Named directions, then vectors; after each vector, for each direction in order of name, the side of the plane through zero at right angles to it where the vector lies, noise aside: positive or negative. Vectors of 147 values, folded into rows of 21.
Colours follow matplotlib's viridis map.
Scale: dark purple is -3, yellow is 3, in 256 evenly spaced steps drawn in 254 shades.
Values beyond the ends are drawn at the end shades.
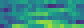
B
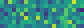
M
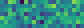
negative, positive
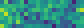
negative, negative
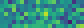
positive, negative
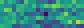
negative, positive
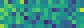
negative, negative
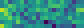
negative, negative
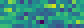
negative, positive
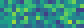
negative, positive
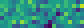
negative, positive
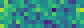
negative, negative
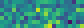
positive, negative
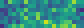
positive, positive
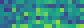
positive, negative
